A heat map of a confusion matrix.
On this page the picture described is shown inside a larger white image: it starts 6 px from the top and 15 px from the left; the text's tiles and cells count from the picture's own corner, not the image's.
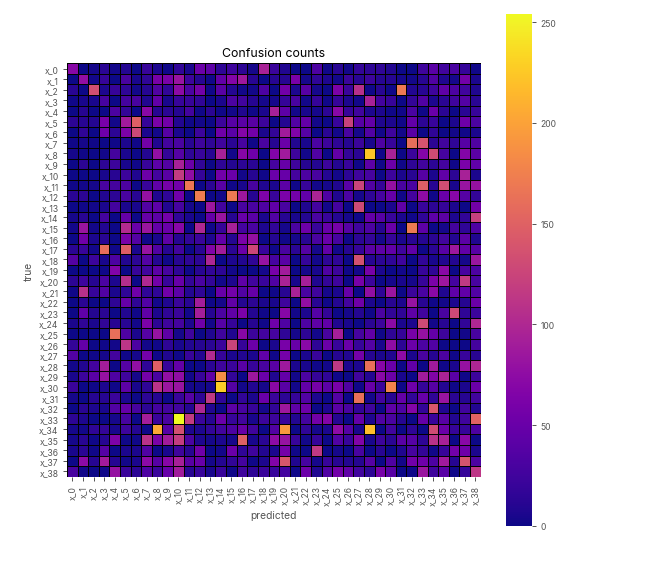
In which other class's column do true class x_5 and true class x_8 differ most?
x_28
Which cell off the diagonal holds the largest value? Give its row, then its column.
x_33, x_10
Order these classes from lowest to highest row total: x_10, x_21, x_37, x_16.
x_16, x_10, x_21, x_37
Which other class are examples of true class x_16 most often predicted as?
x_17
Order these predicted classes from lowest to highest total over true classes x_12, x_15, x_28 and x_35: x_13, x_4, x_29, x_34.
x_13, x_4, x_29, x_34
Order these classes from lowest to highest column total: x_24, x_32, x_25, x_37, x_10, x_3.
x_24, x_3, x_25, x_32, x_37, x_10
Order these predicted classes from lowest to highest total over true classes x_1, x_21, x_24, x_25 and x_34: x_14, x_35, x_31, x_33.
x_31, x_35, x_14, x_33
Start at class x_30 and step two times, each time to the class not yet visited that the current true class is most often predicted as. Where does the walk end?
x_38
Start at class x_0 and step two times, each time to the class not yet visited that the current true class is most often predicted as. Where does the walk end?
x_27
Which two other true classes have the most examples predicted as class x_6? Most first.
x_5, x_28
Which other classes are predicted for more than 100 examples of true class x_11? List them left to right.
x_27, x_33, x_35
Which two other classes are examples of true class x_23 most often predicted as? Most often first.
x_36, x_12
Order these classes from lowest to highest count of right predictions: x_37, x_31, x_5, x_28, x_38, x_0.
x_31, x_0, x_5, x_38, x_37, x_28
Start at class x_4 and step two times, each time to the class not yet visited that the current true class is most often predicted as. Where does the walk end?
x_20
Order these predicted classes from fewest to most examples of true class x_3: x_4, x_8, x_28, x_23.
x_4, x_23, x_8, x_28
